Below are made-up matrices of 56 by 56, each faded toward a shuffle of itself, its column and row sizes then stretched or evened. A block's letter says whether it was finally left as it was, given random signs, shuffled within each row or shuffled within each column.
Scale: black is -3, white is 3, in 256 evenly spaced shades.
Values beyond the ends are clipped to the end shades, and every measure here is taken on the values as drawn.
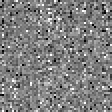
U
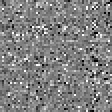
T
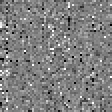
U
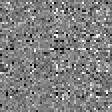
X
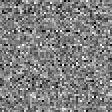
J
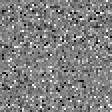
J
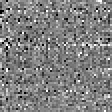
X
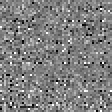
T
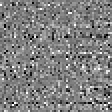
X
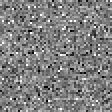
J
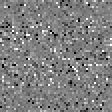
J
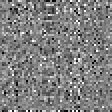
X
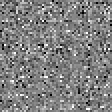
T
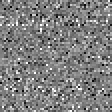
J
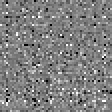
T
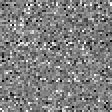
J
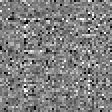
X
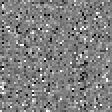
U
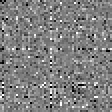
X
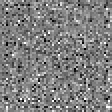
T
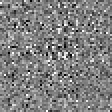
X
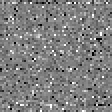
J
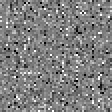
U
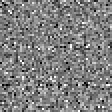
J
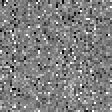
U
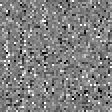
U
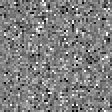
U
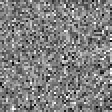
U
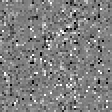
U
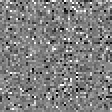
X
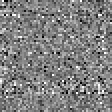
T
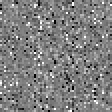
U
